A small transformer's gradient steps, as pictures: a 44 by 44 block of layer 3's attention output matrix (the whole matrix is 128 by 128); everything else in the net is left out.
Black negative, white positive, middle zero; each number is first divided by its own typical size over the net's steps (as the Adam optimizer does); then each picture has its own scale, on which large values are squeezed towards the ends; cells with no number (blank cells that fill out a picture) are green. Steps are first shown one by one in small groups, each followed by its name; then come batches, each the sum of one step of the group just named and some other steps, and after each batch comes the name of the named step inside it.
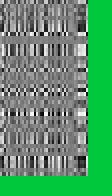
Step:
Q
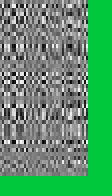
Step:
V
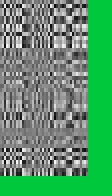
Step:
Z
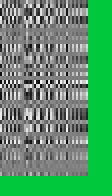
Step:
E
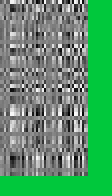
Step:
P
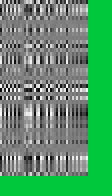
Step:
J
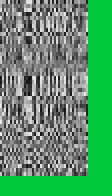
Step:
Q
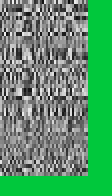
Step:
P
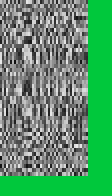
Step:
J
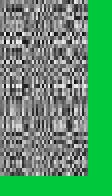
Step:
P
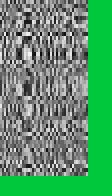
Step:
Z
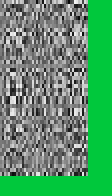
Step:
P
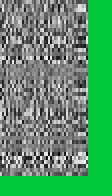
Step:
J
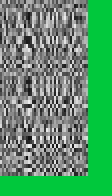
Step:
E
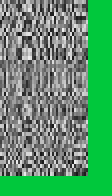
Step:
Z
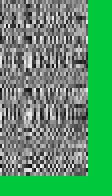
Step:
J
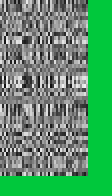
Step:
Q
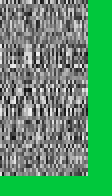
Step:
J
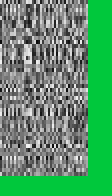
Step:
J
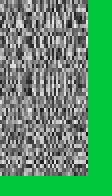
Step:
E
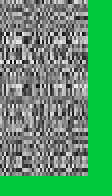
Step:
P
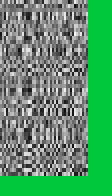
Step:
P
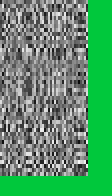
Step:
V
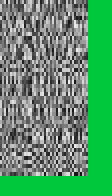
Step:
E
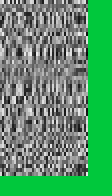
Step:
Q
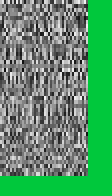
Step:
Q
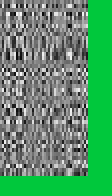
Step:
V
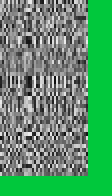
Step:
P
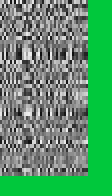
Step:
E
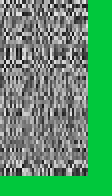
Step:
Z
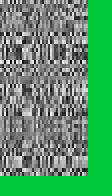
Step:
J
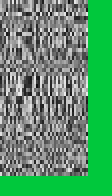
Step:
P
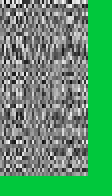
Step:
V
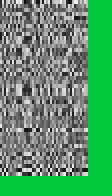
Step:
P
